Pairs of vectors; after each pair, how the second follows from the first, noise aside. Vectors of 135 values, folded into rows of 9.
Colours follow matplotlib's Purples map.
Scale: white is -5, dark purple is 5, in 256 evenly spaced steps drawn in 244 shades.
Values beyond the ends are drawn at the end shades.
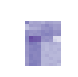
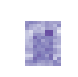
wrapped around, negated.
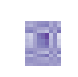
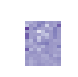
wrapped around, partly zeroed.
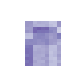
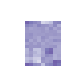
wrapped around, partly zeroed.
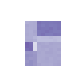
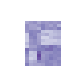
wrapped around, negated.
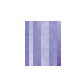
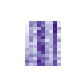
reversed, negated, scaled up.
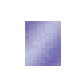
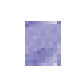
wrapped around, negated, partly zeroed.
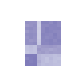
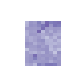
wrapped around, negated, partly zeroed.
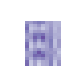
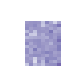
wrapped around, negated, partly zeroed.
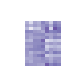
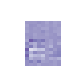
wrapped around, partly zeroed.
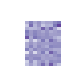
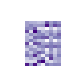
wrapped around, scaled up.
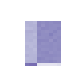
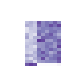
scaled up.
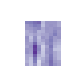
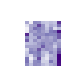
wrapped around, scaled up.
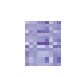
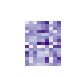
scaled up.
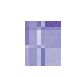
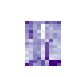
wrapped around, scaled up.
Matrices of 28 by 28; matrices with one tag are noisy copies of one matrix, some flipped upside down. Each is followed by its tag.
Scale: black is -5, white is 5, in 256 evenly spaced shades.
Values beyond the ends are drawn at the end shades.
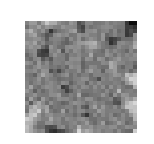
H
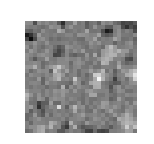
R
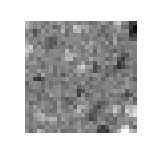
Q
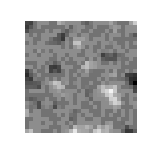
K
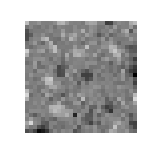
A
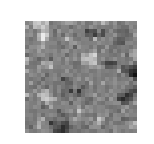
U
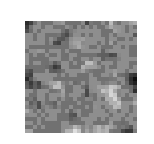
K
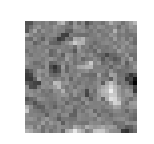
K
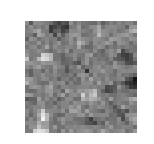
U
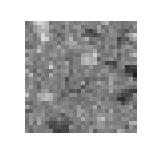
U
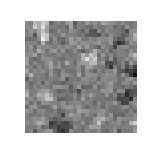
U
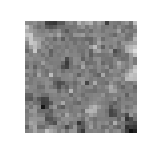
H
